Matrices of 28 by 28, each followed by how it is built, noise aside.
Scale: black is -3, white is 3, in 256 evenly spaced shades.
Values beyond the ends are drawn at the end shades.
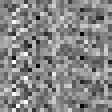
repeating rows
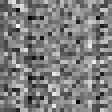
repeating rows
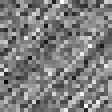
Hankel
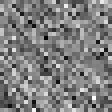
Toeplitz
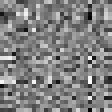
low rank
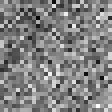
Hankel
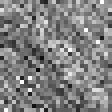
Toeplitz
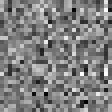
low rank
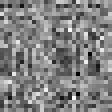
blocks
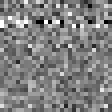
uneven rows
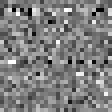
uneven rows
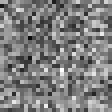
blocks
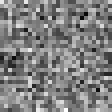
blocks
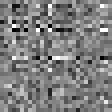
low rank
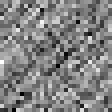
Hankel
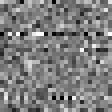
uneven rows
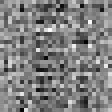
blocks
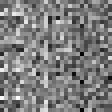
repeating rows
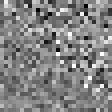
upper triangular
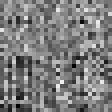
blocks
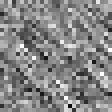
Toeplitz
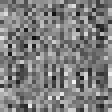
blocks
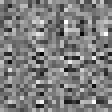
low rank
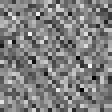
Toeplitz
